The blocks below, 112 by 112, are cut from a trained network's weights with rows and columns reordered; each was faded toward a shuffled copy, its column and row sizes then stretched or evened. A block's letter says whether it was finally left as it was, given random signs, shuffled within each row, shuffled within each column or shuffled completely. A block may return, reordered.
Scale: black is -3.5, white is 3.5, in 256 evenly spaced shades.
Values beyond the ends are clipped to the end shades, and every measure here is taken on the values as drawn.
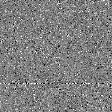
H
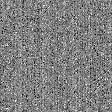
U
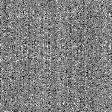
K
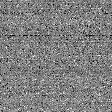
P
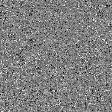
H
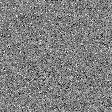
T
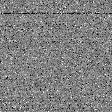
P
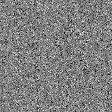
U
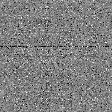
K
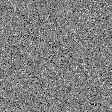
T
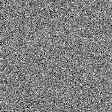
K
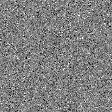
U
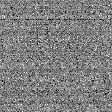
K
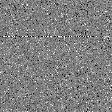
H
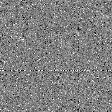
H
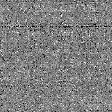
K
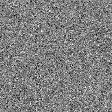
U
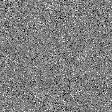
H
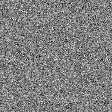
P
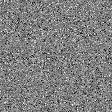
P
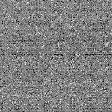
K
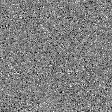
P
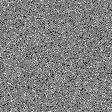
T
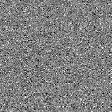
K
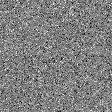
T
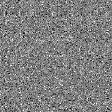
K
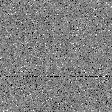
P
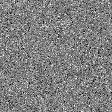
T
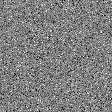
T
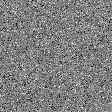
T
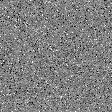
T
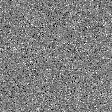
P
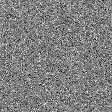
T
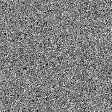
U
